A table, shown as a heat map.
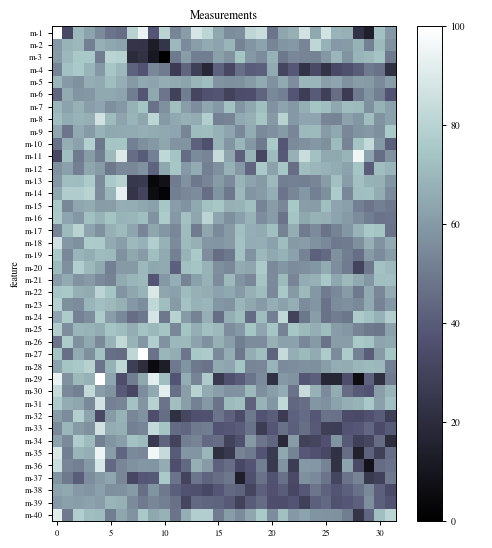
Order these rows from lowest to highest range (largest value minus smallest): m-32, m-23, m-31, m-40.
m-23, m-31, m-32, m-40
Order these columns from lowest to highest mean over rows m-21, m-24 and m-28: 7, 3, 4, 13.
7, 13, 4, 3
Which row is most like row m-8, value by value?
m-22
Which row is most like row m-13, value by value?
m-3
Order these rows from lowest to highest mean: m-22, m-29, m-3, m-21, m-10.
m-29, m-3, m-10, m-21, m-22
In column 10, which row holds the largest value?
m-30
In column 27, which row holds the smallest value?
m-6
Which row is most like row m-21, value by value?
m-7
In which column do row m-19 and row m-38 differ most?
13
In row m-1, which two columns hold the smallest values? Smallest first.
29, 28
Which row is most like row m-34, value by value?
m-32
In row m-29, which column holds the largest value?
4
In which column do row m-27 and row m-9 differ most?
8
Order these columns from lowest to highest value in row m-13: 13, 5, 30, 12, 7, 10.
10, 7, 13, 12, 30, 5
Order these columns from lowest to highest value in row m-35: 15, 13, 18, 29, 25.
15, 25, 29, 18, 13
